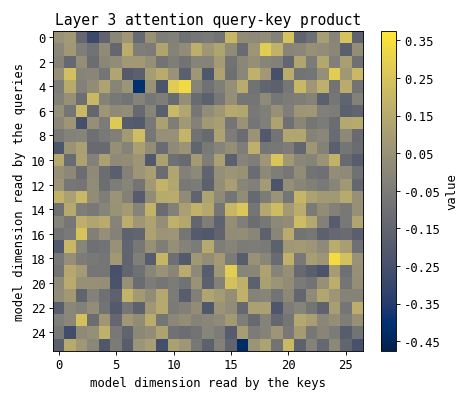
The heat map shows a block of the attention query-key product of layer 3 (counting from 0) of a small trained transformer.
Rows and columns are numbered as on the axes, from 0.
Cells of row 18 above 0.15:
4
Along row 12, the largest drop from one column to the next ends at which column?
19
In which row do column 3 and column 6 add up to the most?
15
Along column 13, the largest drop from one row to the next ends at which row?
22
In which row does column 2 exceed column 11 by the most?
16
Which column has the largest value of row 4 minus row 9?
21
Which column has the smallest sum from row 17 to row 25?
5
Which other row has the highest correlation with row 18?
3
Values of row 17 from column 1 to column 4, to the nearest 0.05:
0.2 0 -0.1 -0.1
